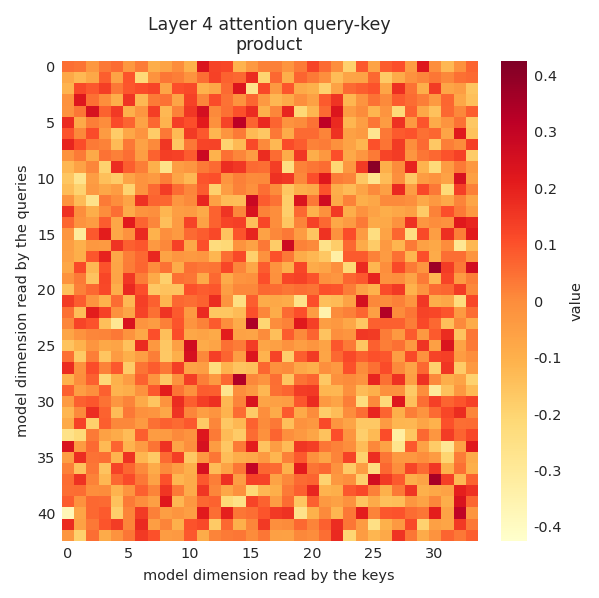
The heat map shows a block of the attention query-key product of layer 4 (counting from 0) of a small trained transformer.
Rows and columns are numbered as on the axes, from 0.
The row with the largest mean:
5
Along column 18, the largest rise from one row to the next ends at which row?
10
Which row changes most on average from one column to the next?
15
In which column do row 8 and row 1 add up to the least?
6
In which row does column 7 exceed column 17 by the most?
24
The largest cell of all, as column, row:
25, 9
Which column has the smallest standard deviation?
17
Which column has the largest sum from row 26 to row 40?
11
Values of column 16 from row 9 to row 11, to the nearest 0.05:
0.05 0 0.05
